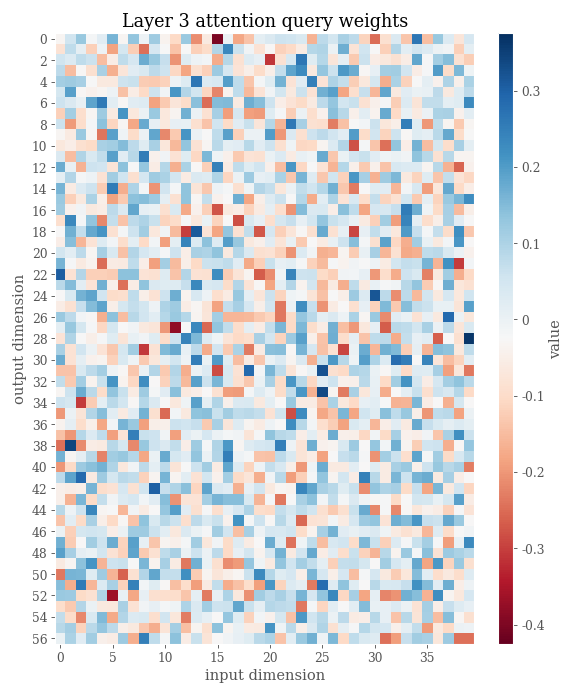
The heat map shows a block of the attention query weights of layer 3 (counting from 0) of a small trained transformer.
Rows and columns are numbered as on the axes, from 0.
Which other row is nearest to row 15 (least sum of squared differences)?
37
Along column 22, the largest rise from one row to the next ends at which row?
36
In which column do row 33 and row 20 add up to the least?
31
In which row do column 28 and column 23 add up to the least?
10
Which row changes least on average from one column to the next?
46
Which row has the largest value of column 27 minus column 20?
2
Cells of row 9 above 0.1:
8
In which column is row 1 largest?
16
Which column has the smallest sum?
19
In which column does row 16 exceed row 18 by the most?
28
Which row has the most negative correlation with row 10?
24
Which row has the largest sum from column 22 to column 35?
30
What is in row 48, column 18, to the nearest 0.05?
0.05
